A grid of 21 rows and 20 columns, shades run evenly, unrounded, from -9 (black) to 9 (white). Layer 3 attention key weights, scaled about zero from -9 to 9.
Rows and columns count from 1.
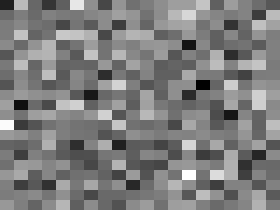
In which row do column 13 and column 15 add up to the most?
1
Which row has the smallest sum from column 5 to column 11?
15
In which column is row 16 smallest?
19
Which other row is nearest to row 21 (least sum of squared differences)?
14
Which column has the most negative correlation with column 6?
4
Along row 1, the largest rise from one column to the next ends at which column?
2
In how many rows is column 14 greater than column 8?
14
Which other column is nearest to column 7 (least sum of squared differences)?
12
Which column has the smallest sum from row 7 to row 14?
7
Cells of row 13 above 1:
5
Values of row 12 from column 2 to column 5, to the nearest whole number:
-1 2 3 1
